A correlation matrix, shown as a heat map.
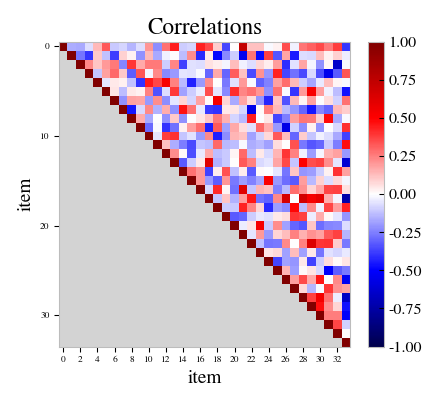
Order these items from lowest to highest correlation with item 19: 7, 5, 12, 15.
5, 12, 7, 15
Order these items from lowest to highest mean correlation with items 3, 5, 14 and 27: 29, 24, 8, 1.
1, 24, 8, 29
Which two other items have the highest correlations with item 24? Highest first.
15, 1
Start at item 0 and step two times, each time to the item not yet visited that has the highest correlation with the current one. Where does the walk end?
16
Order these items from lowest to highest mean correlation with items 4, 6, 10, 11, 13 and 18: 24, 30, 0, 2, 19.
24, 19, 30, 0, 2
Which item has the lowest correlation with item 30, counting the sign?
33
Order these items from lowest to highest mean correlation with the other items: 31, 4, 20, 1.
1, 20, 4, 31
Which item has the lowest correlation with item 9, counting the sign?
26
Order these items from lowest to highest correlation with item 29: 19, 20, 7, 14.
7, 14, 19, 20
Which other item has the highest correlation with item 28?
17
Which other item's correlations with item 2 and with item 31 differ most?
32
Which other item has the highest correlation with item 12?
4
